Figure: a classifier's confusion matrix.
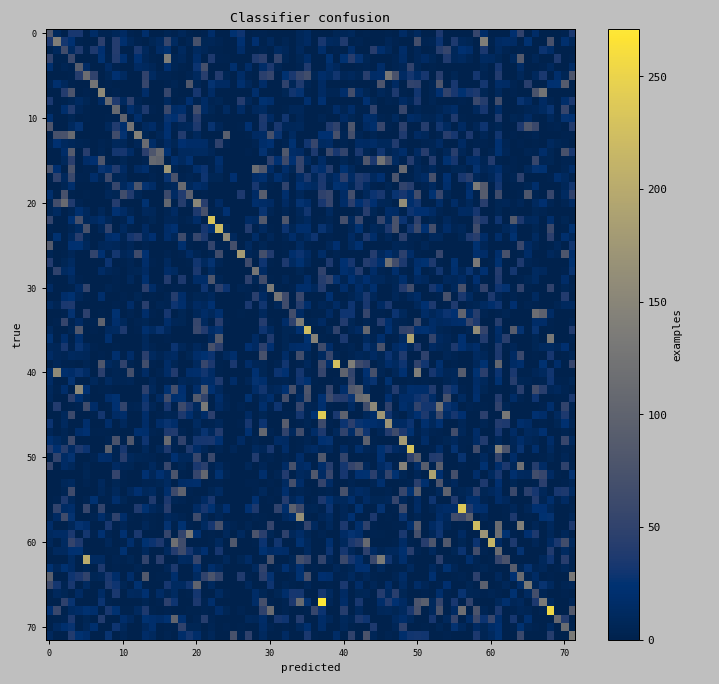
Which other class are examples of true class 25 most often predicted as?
0
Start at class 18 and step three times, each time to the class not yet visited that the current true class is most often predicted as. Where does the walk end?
71
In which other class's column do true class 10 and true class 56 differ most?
33
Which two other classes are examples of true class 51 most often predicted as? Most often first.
48, 64
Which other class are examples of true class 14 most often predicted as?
15
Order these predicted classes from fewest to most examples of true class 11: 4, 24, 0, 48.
24, 4, 48, 0
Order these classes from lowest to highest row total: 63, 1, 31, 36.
63, 31, 36, 1
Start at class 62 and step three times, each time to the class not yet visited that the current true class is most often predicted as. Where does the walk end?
32
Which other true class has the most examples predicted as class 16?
3
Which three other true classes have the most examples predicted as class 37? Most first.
67, 45, 50
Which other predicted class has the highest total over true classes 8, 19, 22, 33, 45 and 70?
37
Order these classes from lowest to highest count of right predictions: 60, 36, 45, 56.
36, 45, 60, 56
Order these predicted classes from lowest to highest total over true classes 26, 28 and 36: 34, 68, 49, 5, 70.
5, 34, 70, 68, 49
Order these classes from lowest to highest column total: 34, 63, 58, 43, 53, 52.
63, 52, 53, 43, 34, 58
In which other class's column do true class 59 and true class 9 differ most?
19
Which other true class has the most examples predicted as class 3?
12
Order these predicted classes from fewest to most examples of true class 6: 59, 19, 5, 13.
5, 59, 13, 19
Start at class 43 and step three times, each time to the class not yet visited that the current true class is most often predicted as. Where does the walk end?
21
